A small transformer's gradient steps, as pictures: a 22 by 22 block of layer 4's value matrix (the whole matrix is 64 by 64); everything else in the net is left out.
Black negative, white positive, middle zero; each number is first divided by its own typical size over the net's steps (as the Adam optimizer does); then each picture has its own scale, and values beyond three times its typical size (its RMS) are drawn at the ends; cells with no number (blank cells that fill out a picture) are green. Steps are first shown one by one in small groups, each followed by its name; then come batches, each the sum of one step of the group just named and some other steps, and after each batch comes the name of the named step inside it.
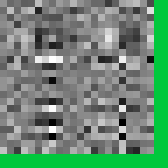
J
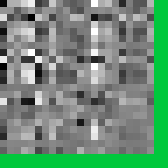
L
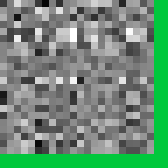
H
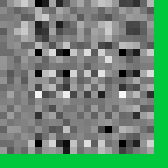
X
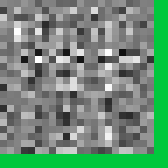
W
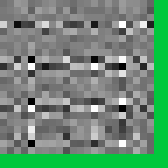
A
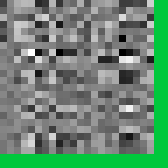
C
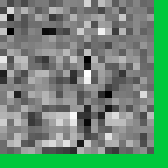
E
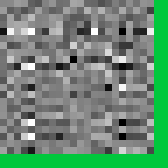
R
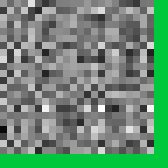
L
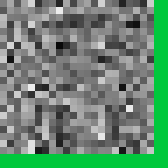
C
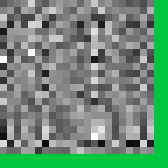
L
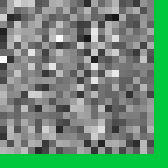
L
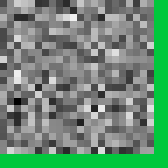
L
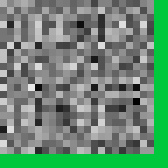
A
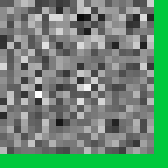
X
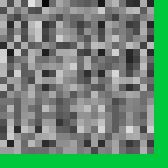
H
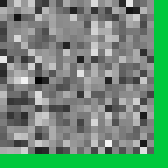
L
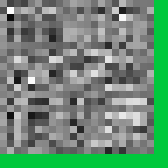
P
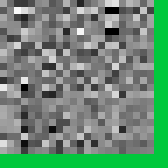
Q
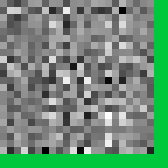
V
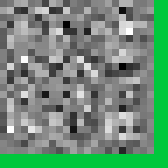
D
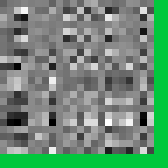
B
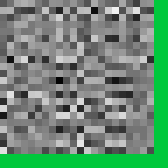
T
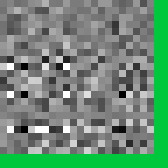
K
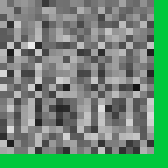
D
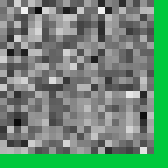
B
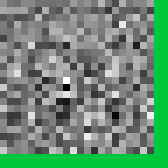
V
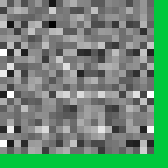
K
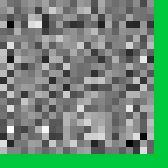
K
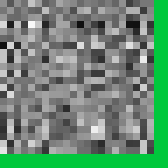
T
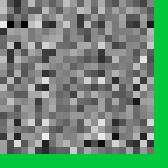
T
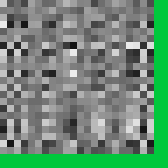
P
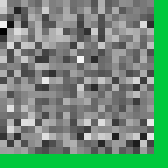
D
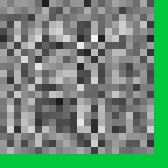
D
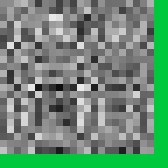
D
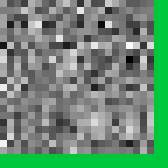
Q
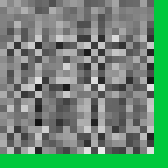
K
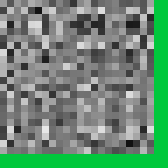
K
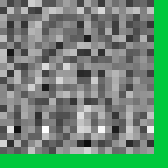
K
